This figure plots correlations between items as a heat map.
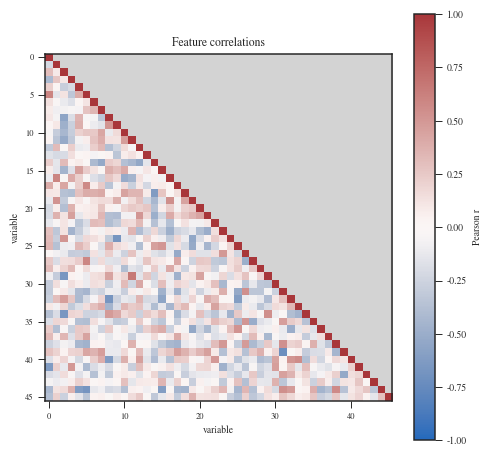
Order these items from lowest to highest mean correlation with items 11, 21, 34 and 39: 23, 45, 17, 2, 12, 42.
2, 23, 42, 17, 45, 12
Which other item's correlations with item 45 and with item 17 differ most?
5
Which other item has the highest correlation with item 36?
25
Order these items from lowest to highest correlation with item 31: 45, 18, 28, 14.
28, 18, 14, 45
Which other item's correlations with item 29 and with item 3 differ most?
11
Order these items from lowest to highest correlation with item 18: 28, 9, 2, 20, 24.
2, 28, 24, 9, 20
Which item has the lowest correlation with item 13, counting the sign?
9
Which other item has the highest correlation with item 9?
8
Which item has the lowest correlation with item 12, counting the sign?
14
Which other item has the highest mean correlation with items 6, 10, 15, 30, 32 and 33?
40
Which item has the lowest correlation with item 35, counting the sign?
27
